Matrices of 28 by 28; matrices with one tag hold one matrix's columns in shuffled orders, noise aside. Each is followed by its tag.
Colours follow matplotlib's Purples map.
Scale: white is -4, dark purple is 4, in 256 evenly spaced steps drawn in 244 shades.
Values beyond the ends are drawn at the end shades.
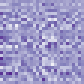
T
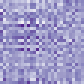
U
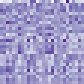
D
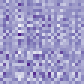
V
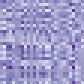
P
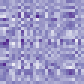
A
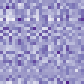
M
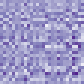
T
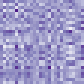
P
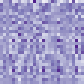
D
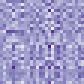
P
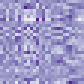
M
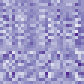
V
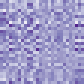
U
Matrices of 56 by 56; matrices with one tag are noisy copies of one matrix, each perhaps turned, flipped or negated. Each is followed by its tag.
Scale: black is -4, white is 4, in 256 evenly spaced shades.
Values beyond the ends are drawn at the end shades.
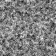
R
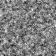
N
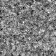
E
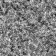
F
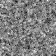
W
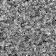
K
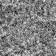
E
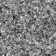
R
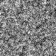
K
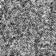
E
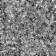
E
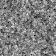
F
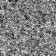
K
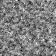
N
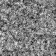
E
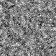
F
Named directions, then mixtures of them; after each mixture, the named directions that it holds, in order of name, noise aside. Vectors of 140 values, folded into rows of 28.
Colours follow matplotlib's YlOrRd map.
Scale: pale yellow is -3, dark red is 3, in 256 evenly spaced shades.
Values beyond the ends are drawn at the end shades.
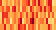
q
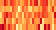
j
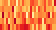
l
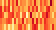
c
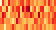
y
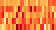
j, l.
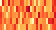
q, y.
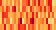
q.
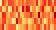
j, y.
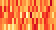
c.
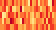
q, y.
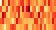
y.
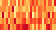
l.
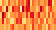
q, y.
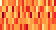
l, y.
